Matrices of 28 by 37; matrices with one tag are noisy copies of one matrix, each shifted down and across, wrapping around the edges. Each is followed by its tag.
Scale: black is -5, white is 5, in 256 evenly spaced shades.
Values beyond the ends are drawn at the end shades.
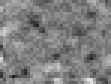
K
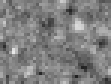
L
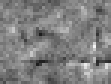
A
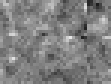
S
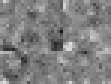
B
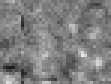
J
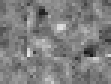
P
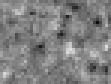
L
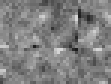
S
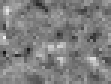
K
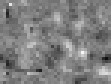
J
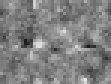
B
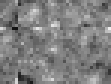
S
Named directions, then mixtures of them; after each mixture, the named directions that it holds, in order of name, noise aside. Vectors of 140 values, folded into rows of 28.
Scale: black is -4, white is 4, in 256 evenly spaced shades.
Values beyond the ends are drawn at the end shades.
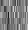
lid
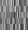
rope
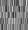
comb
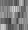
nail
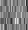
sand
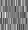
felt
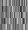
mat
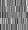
felt, sand.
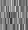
rope, sand.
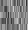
lid, mat, sand.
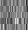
sand.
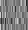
felt, sand.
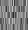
comb, rope.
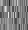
comb, lid.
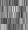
mat, nail.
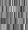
mat, nail, rope.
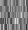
comb, sand.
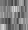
nail.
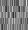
comb.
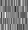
felt.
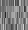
felt, nail, rope.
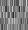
comb.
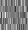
felt.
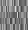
rope.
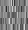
comb, mat, rope.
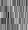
lid, mat, sand.
